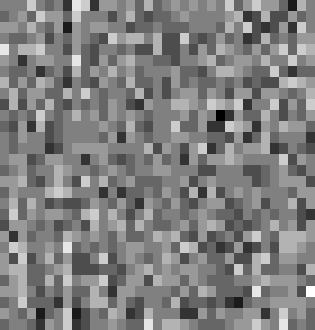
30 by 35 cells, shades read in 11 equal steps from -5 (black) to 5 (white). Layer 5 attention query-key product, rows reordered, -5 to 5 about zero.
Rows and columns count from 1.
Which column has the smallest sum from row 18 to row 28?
26
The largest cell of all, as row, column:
27, 35
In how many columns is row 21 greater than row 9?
14
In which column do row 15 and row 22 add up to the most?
32
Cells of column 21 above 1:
3
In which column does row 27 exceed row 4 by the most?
29
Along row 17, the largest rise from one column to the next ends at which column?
10
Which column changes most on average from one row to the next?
28
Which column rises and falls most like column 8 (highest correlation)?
19
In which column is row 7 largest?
31
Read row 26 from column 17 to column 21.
-2 2 1 1 -1
